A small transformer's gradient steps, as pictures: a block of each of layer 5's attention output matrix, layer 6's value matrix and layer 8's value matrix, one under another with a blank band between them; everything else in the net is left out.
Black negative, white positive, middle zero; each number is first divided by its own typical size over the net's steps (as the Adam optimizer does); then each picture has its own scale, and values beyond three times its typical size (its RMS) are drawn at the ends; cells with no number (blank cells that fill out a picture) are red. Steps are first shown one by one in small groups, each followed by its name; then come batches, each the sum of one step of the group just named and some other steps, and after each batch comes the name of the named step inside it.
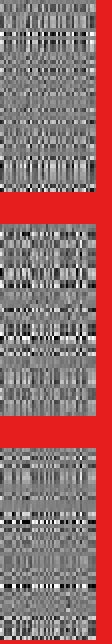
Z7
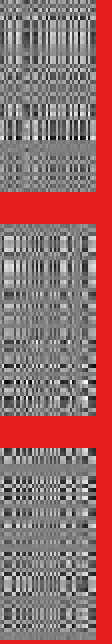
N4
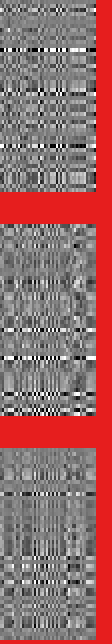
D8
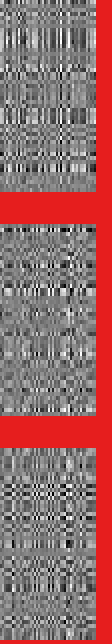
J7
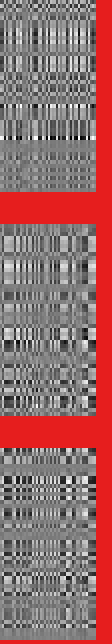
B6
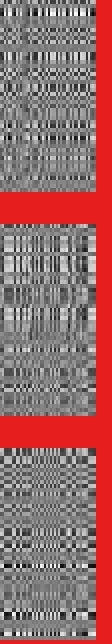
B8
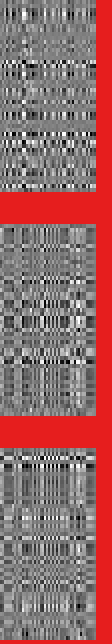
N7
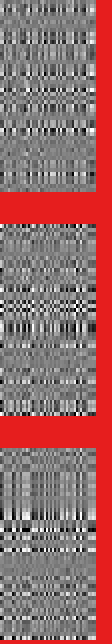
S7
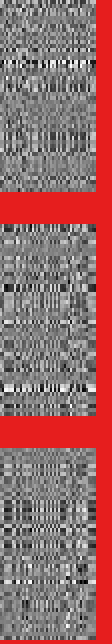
B6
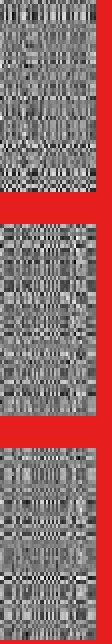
N7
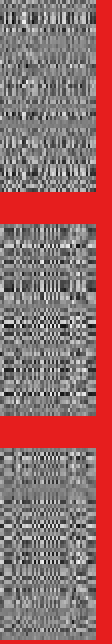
N7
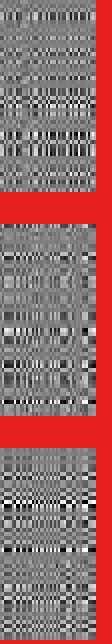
N4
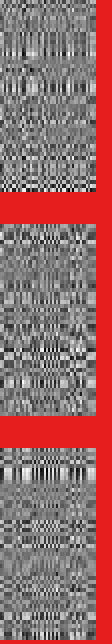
Z7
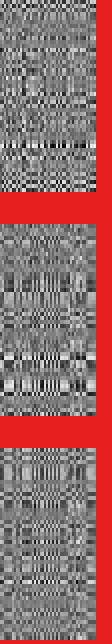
D8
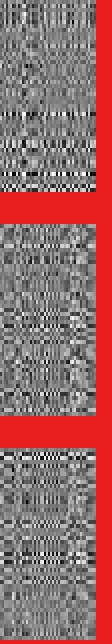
N7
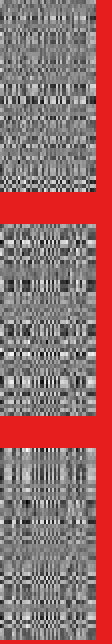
Z7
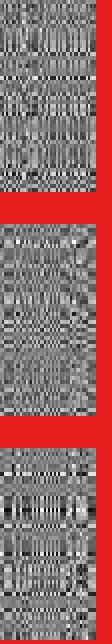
B6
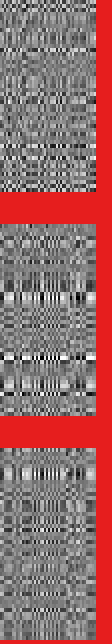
D8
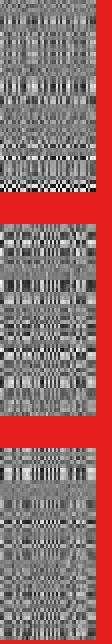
Z7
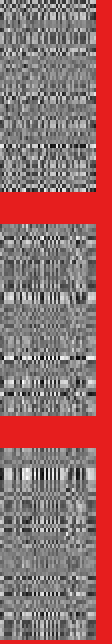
D8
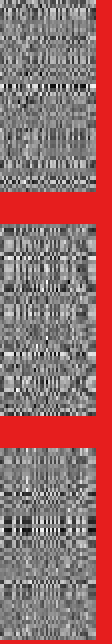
B8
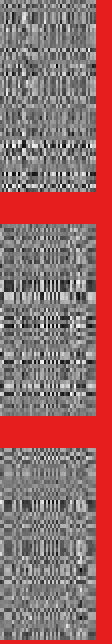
N7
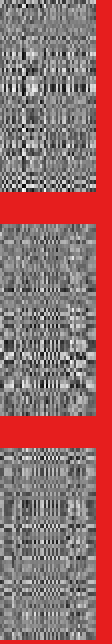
B6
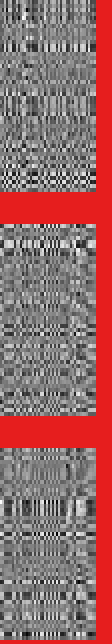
N7
